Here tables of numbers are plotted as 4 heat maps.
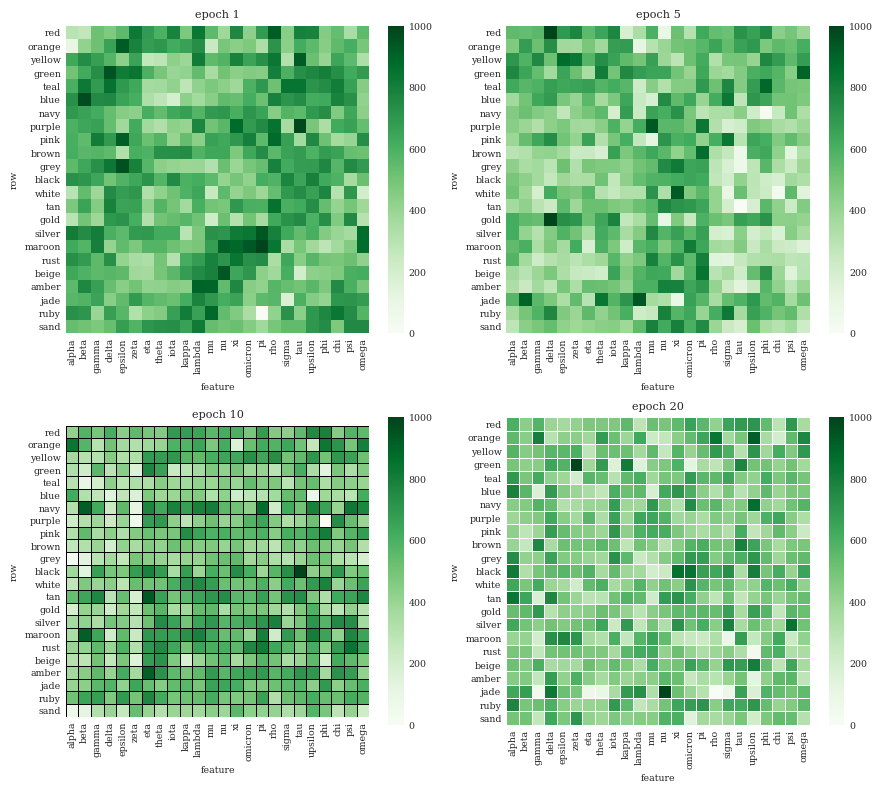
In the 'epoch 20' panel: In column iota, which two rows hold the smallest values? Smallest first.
green, silver
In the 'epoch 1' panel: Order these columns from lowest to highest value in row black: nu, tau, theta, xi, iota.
nu, xi, theta, tau, iota
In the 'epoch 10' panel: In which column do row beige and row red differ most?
phi
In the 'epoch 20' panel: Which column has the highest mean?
alpha
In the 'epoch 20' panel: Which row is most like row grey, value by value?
ruby
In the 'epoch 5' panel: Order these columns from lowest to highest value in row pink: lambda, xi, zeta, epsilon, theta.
lambda, theta, zeta, epsilon, xi
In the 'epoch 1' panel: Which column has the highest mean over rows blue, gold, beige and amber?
beta
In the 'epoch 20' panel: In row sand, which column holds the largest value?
zeta
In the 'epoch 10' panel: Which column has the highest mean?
eta
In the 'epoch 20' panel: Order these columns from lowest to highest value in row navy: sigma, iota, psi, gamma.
sigma, psi, gamma, iota
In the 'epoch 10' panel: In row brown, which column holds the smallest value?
delta
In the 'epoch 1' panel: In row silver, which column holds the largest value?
pi
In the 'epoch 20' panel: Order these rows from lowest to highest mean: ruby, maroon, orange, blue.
maroon, blue, orange, ruby
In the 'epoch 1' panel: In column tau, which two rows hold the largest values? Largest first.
purple, yellow
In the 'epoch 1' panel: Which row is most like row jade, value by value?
amber
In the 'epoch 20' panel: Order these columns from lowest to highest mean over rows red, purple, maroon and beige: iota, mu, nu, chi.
chi, nu, iota, mu
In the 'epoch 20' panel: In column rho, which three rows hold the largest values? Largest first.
orange, yellow, black
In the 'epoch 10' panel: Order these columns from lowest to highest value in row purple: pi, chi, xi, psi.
xi, psi, pi, chi
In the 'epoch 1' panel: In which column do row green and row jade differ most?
delta
